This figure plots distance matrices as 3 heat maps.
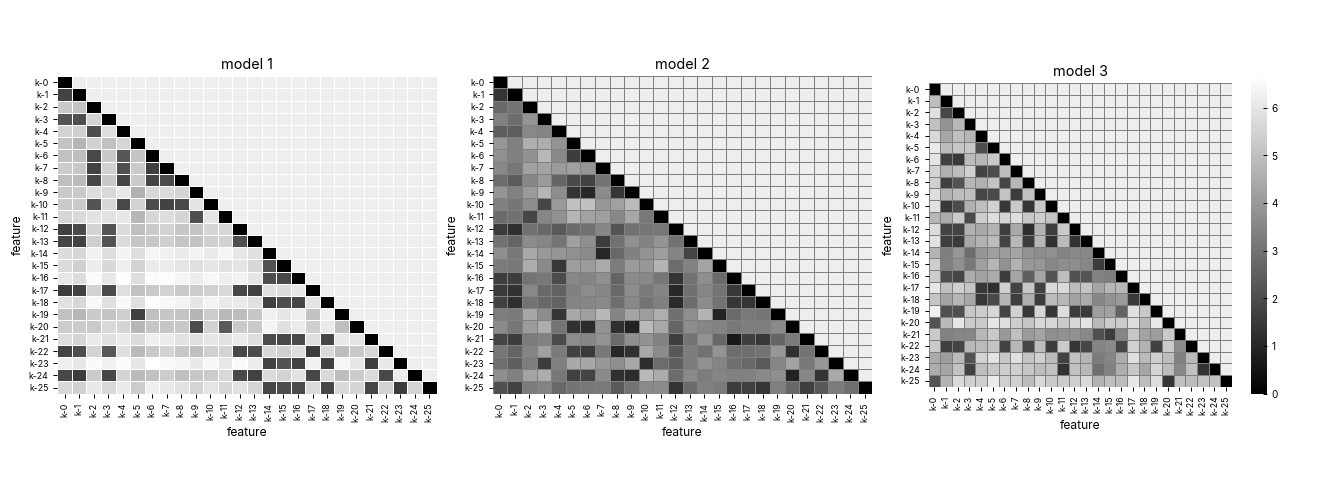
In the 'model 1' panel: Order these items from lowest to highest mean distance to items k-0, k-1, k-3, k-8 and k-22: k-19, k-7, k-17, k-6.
k-17, k-6, k-7, k-19
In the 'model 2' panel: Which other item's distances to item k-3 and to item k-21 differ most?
k-16
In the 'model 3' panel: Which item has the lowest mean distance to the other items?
k-1
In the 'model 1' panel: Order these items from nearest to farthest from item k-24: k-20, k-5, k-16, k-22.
k-22, k-5, k-20, k-16
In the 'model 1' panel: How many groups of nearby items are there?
5
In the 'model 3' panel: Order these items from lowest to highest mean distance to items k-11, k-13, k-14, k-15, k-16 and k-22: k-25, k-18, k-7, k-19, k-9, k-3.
k-19, k-3, k-18, k-9, k-7, k-25
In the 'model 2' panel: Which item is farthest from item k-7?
k-19
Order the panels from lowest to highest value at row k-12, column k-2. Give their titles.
model 3, model 2, model 1
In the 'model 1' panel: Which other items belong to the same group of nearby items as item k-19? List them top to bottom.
k-5
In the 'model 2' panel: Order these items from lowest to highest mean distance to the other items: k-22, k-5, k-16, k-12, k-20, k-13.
k-12, k-16, k-22, k-20, k-13, k-5
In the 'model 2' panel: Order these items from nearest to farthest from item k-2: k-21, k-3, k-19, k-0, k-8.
k-0, k-21, k-8, k-3, k-19
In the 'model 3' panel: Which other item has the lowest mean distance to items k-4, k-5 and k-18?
k-17
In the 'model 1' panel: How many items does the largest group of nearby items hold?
8
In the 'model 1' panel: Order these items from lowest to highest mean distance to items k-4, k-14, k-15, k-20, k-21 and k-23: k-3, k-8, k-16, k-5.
k-16, k-8, k-5, k-3
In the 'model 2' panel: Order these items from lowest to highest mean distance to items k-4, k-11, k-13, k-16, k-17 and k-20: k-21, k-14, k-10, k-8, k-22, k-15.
k-21, k-8, k-22, k-15, k-14, k-10
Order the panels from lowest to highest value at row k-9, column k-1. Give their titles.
model 2, model 3, model 1
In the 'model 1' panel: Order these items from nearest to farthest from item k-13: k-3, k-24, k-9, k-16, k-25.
k-24, k-3, k-9, k-25, k-16
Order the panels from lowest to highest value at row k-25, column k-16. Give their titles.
model 2, model 1, model 3
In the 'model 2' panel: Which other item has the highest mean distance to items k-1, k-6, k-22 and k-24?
k-10
